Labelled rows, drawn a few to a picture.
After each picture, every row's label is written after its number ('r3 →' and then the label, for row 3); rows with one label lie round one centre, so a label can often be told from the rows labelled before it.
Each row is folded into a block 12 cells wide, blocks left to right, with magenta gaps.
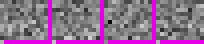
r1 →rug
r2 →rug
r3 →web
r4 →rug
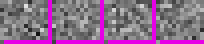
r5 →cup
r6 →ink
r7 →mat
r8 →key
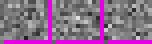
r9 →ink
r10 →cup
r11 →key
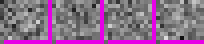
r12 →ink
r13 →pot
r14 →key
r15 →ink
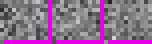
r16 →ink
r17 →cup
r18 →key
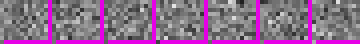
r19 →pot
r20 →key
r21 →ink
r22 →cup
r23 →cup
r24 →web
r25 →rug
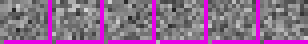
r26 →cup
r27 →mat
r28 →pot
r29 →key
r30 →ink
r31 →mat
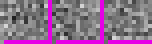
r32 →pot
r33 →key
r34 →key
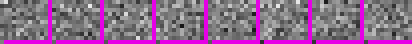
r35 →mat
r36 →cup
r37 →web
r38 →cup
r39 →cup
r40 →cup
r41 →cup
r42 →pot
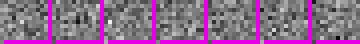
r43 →web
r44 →pot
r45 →rug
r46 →mat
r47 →ink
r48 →rug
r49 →ink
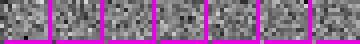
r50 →ink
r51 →pot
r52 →web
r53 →pot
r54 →mat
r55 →rug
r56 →rug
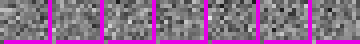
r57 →web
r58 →cup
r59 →key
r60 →ink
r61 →web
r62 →pot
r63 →rug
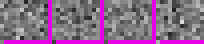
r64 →mat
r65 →pot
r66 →ink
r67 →key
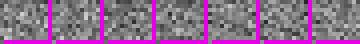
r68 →web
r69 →key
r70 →key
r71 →mat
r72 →web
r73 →web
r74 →web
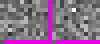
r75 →cup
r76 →mat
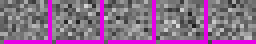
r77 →web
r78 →pot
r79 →mat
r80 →pot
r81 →rug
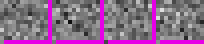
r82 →rug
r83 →web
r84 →pot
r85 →web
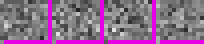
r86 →key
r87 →ink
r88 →pot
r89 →rug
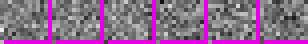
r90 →rug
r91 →rug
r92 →cup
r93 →key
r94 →key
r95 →pot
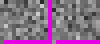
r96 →key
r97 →rug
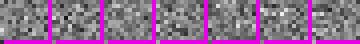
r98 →cup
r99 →web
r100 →key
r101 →rug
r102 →ink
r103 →web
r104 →rug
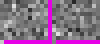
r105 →key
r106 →rug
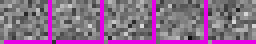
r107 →pot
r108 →cup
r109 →cup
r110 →ink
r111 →key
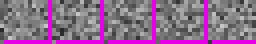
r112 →ink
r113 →mat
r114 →mat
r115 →rug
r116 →cup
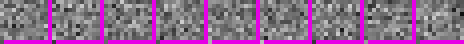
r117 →web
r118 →cup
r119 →mat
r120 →cup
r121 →rug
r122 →rug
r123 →cup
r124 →mat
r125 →web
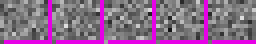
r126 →ink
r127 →cup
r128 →web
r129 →web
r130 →mat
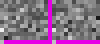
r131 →rug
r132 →rug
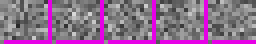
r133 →pot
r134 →web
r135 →key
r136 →key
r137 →mat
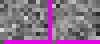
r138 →cup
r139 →cup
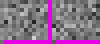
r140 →web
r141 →cup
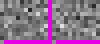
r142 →key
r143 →pot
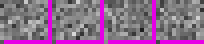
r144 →ink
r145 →ink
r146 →web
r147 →ink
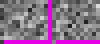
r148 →ink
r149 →key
